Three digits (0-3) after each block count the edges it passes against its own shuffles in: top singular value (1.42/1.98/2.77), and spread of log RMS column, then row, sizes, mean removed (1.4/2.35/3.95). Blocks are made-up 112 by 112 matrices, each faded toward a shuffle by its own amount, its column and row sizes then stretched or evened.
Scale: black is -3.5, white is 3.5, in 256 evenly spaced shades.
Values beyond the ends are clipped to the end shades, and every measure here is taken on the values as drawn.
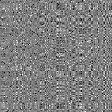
3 2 0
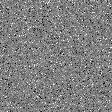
0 0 0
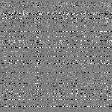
2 2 3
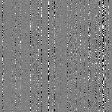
2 3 0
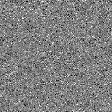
2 0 1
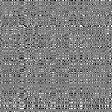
3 1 3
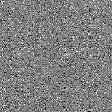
2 1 0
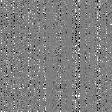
1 3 1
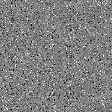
1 1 0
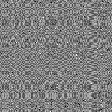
3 0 0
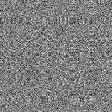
2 0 1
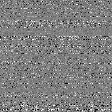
0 0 3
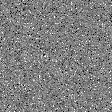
1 0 0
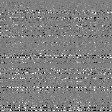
2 1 3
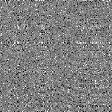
2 1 1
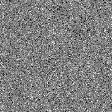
1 1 0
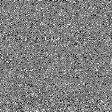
0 0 2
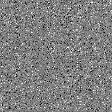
1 1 1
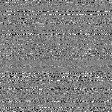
1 0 3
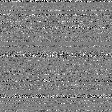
1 0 3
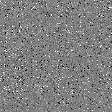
0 1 1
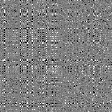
3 2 2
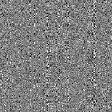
2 2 0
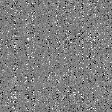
1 2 1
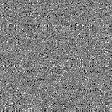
2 0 1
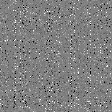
0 2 1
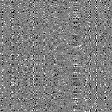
3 2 1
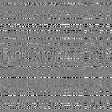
3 1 3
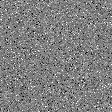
0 0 0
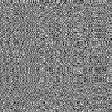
3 0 1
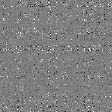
0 2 2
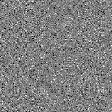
2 1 0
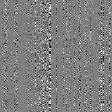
2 3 1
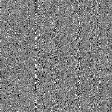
2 2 0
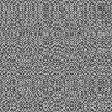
3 0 2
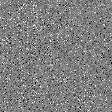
0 1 1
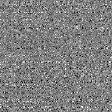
2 1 2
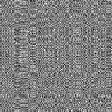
3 0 1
